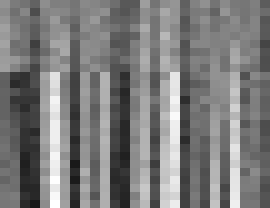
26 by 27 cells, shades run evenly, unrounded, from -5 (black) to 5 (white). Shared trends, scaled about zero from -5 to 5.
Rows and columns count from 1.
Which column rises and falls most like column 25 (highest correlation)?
2
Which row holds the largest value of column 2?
8
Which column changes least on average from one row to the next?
22
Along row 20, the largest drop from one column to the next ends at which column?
19
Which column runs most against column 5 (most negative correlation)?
1
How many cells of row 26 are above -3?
23
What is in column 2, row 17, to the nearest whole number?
-1
